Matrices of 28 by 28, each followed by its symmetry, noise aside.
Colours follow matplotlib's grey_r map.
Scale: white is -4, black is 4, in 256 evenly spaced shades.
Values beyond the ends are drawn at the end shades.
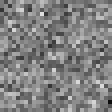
same after a half turn.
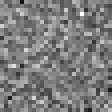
symmetric.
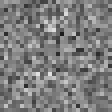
symmetric across the other diagonal.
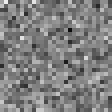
no symmetry.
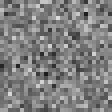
symmetric across the other diagonal.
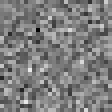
symmetric.
